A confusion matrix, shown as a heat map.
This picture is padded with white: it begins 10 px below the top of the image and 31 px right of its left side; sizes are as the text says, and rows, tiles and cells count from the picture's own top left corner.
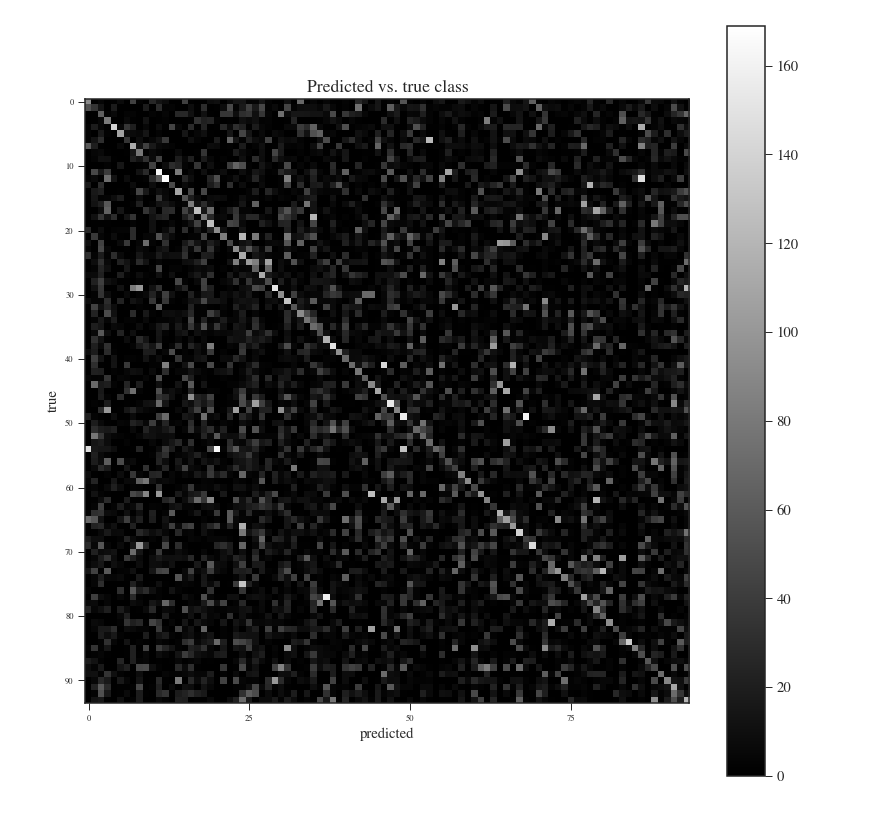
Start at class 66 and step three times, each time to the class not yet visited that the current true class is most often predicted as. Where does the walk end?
71
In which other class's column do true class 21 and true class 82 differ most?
24
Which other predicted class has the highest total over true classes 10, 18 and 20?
35
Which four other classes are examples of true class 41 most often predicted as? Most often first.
46, 66, 12, 55
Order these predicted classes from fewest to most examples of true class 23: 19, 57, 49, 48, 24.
49, 57, 24, 19, 48
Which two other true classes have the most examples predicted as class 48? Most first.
62, 82
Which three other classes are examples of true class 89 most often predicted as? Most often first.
46, 71, 73
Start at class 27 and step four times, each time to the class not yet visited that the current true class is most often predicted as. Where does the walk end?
77
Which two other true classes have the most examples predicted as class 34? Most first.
16, 71
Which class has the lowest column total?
54
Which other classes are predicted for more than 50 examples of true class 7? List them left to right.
0, 45, 77, 86
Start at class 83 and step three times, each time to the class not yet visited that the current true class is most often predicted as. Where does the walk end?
15
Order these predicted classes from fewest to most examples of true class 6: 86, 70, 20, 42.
70, 42, 20, 86
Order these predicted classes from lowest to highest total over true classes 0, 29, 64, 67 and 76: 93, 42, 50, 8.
42, 50, 8, 93
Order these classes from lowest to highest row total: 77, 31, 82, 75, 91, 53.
53, 91, 75, 31, 82, 77
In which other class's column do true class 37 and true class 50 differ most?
63
